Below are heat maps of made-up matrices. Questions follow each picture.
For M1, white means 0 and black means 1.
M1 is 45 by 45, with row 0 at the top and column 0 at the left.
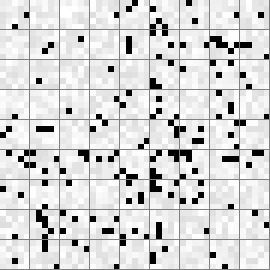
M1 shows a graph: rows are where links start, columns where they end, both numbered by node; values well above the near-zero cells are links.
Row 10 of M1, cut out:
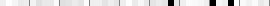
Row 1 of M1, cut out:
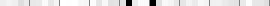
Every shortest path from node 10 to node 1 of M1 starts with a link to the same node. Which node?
node 28
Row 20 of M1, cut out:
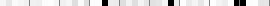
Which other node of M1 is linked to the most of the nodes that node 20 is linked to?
node 7
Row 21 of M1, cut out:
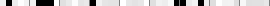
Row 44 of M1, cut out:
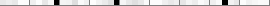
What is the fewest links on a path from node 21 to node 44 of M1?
3
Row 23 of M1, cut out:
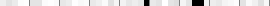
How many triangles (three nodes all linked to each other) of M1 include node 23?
1
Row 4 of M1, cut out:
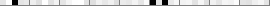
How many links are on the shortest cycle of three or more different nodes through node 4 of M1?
4
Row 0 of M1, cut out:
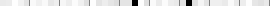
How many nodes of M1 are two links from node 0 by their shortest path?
4
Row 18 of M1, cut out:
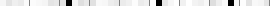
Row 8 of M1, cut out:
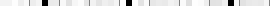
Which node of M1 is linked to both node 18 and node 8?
node 38
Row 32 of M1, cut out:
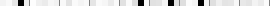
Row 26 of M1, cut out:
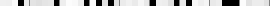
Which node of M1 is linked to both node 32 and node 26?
node 3
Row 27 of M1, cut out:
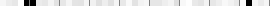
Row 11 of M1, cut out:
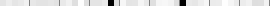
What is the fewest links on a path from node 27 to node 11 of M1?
4
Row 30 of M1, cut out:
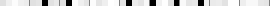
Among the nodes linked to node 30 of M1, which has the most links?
node 25
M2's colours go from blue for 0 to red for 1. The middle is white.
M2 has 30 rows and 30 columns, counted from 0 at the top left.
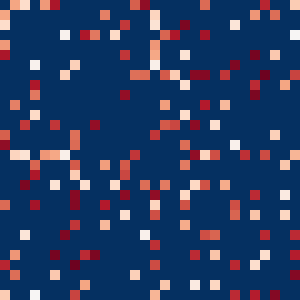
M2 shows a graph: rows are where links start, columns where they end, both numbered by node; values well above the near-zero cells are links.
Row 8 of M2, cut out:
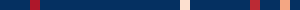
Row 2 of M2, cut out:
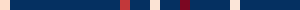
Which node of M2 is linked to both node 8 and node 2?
node 18
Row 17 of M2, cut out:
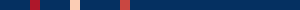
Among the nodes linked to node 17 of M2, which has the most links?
node 7
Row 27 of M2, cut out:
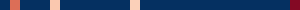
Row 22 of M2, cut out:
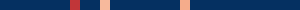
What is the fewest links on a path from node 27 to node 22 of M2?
3
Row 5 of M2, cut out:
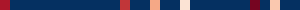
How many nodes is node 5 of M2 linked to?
6
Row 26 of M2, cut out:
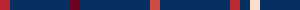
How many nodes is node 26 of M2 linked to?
5
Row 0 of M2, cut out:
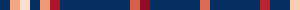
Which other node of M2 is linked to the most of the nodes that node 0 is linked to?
node 15
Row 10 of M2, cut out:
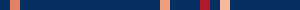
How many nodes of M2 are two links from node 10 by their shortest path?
10
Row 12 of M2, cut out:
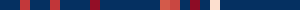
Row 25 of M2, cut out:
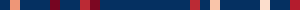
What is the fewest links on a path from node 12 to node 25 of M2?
2
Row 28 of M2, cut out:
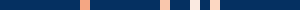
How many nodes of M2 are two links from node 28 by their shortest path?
8
